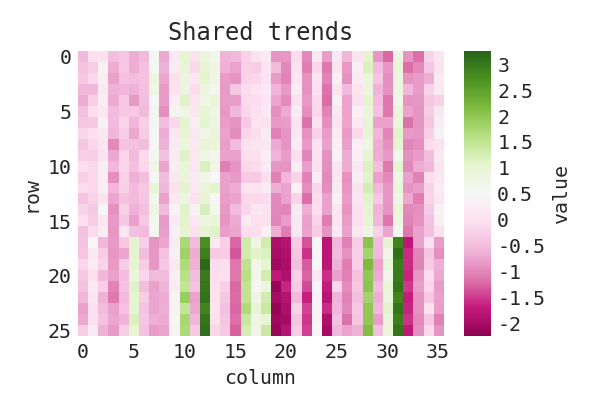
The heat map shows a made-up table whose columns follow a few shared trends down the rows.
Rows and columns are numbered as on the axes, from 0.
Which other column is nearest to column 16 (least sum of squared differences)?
18
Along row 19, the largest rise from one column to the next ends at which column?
12
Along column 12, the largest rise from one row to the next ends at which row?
17
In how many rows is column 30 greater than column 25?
9
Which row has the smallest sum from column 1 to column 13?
3
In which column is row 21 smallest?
19
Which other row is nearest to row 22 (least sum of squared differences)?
24
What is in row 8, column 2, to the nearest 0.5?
0
